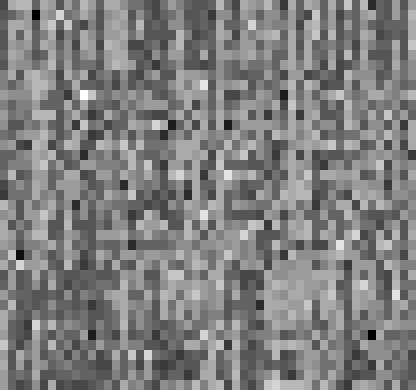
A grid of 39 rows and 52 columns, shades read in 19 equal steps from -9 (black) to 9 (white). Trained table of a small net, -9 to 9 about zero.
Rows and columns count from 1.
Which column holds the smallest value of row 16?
11
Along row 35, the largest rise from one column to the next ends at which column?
30
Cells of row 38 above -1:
17
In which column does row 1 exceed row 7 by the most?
44
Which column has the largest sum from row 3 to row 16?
37
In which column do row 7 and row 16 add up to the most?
7
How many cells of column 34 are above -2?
28
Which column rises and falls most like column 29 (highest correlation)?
10
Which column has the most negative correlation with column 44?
36
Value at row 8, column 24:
2
